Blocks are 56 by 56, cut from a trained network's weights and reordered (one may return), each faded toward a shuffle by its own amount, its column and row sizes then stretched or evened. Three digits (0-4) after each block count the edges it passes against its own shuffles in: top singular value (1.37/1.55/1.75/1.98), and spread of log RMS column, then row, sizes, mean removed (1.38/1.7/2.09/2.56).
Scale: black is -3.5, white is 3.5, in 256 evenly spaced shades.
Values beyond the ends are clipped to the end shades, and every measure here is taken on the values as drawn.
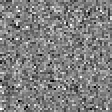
1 0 2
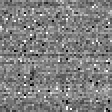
1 1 0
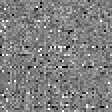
1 0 2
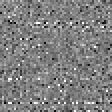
2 0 3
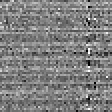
4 3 0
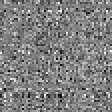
3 3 4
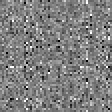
4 4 1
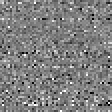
1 0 4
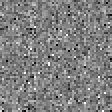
0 2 0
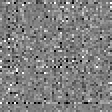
2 2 3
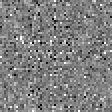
0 2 2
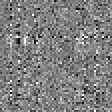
3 3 2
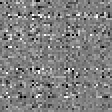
0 3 4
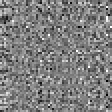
4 3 2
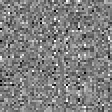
2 3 0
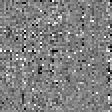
2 3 1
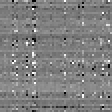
3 3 2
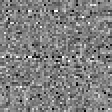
2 0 3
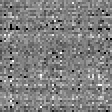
3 4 2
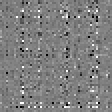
3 4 2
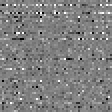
2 1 4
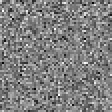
1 1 1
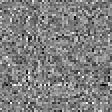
2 0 3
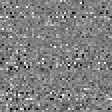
0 1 4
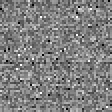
0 1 0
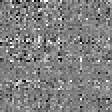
1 4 4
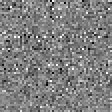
0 0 3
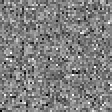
1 0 0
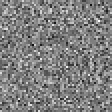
3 0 1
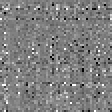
1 3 3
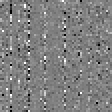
1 4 0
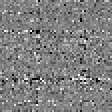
2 1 4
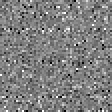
1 0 2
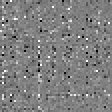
0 3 2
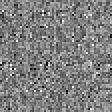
2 0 2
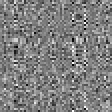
4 4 0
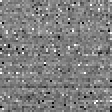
0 0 2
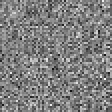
3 0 2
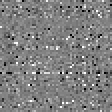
1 1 3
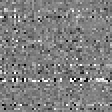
2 2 4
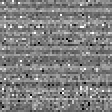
4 0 2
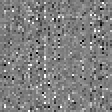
0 4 0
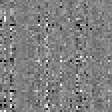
2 4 2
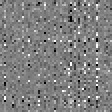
3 4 1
